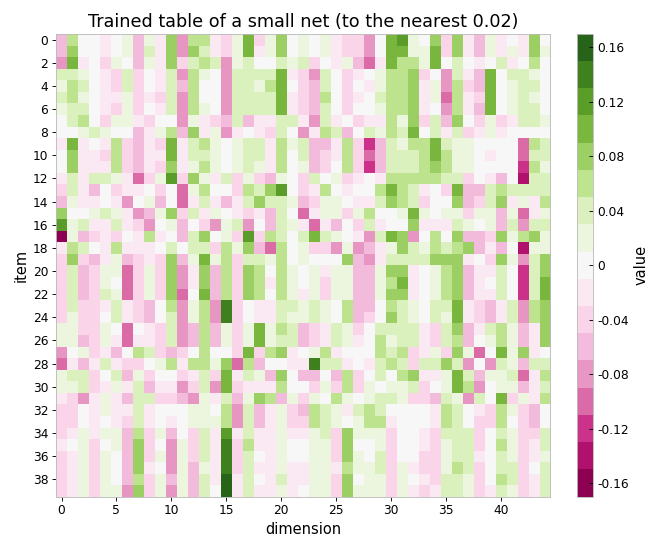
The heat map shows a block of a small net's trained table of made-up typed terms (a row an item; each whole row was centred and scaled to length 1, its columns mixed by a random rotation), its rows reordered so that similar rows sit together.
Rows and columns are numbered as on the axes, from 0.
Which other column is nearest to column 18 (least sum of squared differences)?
21
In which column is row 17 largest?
17
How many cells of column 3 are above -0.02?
13
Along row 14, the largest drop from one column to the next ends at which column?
37
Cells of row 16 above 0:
17
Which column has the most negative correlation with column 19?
5
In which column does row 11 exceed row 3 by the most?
35
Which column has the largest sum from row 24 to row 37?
15
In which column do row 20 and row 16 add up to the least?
42
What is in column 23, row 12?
0.04
